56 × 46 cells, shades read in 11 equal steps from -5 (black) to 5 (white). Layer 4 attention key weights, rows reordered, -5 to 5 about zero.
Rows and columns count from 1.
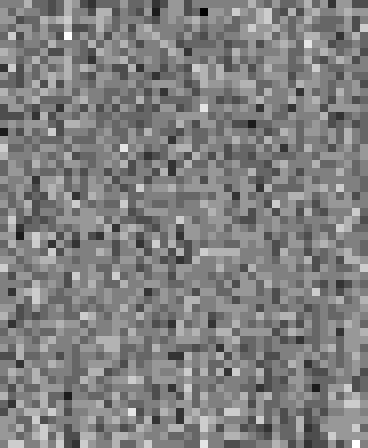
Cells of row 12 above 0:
15
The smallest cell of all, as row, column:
2, 26
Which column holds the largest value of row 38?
5
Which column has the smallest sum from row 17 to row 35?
19
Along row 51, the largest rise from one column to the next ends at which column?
3
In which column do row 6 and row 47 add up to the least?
29
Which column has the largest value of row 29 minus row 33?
43
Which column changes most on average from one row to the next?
7
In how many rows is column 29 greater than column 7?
19
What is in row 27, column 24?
0
